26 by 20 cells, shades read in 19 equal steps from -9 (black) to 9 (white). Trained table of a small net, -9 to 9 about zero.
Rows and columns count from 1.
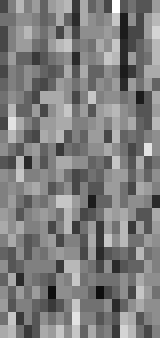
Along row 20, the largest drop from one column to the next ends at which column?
13
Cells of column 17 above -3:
17
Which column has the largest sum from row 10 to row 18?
15
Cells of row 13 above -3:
13
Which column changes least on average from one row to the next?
11
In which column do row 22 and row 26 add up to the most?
10
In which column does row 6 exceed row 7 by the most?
20
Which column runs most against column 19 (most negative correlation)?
8
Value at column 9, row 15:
1
